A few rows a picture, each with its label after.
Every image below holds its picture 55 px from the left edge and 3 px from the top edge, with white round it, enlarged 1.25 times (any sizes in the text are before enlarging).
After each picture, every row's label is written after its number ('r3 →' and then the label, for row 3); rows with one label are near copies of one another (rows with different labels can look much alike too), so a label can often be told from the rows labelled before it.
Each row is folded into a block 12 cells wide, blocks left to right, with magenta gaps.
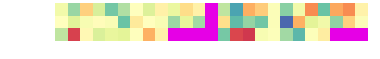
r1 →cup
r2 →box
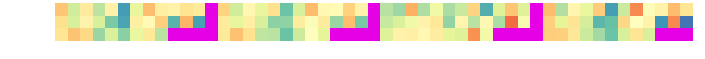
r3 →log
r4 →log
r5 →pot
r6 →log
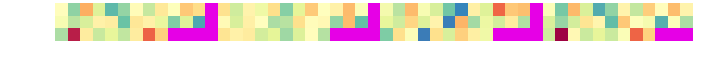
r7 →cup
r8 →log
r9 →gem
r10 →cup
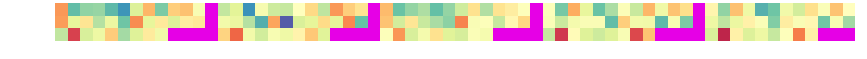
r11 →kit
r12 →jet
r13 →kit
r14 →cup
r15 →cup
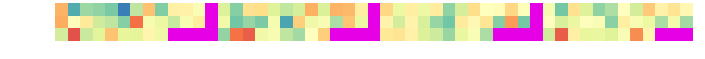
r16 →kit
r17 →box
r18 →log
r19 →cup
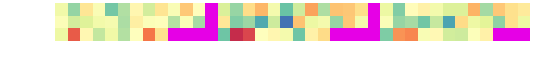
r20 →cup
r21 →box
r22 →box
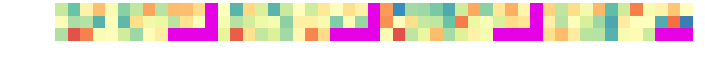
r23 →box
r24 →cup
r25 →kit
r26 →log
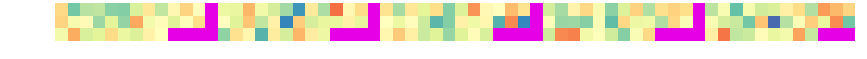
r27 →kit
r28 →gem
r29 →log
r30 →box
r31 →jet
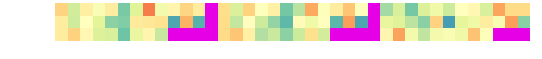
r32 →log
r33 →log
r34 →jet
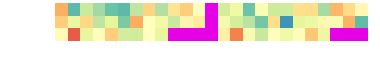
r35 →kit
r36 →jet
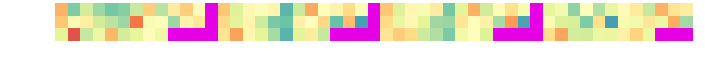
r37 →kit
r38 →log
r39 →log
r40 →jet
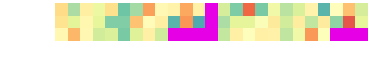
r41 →log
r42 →pot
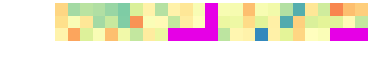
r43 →kit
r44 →gem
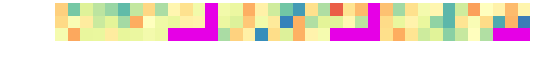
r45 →kit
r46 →gem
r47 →log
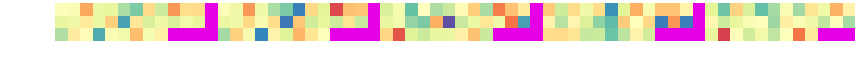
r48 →gem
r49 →gem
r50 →jet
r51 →log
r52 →cup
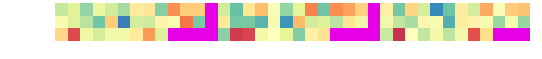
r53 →jet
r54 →box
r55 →cup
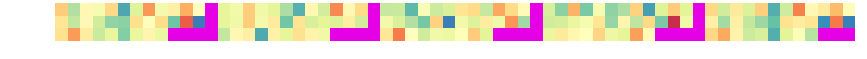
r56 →log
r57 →gem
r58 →jet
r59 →pot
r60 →log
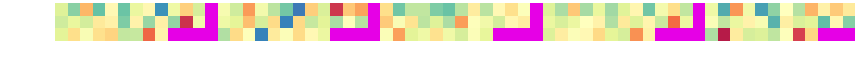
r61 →pot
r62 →gem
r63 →kit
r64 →pot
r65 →cup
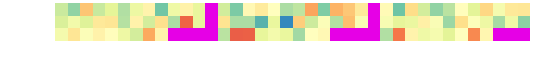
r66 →pot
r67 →box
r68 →cup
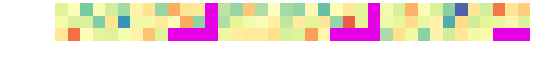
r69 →jet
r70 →pot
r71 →gem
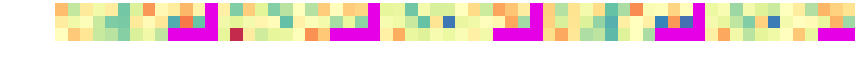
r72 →log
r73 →cup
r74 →jet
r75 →log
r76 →jet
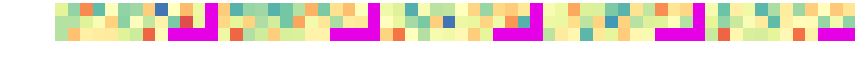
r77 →pot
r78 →kit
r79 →jet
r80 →gem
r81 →cup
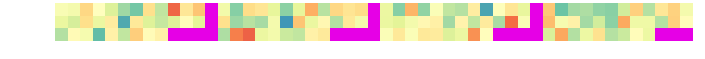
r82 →gem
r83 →box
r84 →pot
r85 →kit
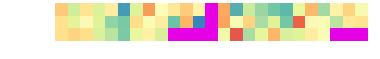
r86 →log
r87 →kit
